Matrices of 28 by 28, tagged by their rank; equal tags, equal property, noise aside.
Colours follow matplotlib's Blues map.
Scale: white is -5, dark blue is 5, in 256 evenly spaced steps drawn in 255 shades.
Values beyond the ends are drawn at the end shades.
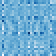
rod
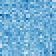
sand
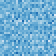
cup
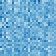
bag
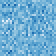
cup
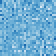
sand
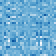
rod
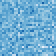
sand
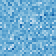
sand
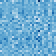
sand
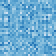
cup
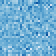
sand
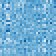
bag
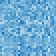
cup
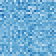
cup
